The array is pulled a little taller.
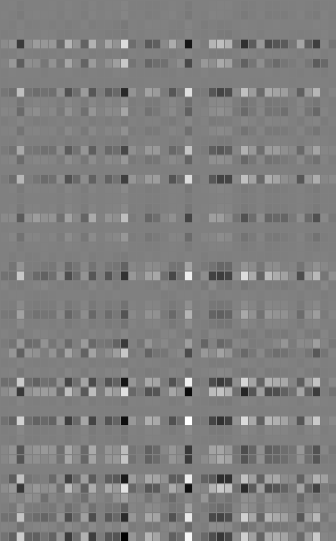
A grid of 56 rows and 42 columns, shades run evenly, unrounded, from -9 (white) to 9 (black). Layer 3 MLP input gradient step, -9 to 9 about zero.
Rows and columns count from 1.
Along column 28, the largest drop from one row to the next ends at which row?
51
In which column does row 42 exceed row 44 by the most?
24
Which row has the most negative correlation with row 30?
31
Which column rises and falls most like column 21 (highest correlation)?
41
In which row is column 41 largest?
7
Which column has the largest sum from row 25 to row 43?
16
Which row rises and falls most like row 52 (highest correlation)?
8
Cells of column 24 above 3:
8
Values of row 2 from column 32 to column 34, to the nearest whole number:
0 0 0
